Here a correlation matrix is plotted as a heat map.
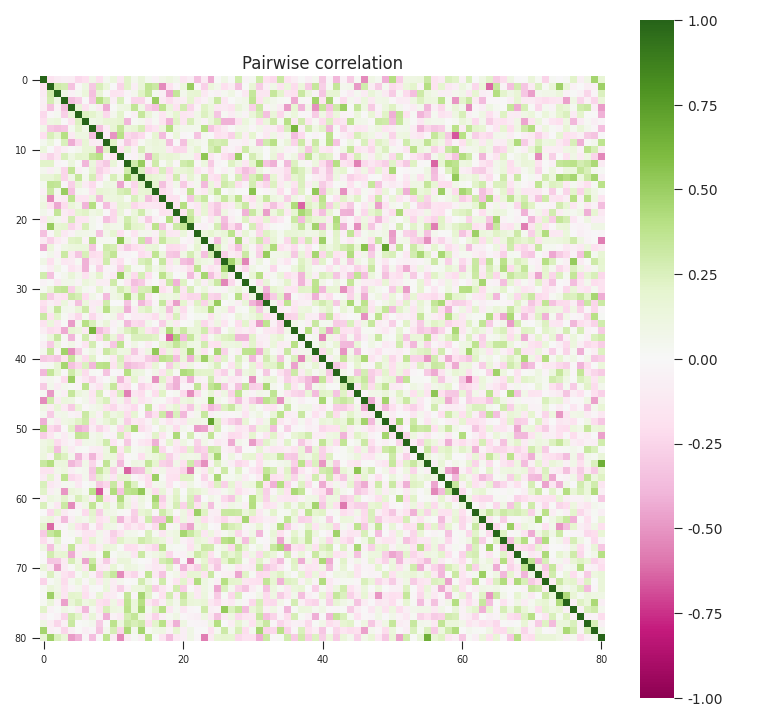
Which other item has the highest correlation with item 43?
4
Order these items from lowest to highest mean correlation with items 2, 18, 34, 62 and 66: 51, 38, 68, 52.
52, 51, 68, 38
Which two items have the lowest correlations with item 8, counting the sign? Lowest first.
59, 10
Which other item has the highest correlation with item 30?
16
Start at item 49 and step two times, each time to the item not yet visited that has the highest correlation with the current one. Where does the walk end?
46
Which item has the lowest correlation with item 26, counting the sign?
29
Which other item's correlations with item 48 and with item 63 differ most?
18
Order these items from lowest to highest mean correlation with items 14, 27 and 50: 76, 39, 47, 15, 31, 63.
63, 39, 47, 15, 31, 76
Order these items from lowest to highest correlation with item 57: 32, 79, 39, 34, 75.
34, 75, 79, 39, 32
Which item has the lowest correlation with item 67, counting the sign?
35
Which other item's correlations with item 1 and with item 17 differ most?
64
